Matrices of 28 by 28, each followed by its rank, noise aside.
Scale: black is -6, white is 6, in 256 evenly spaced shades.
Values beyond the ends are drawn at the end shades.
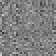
six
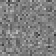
seven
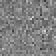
six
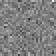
seven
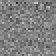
eight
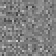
five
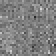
six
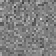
eight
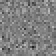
seven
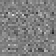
five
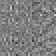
six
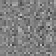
five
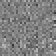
six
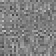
five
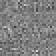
seven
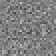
six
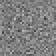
eight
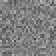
six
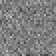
eight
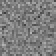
eight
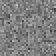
eight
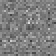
five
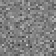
seven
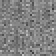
eight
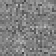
eight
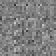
five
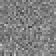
eight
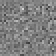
five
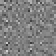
five
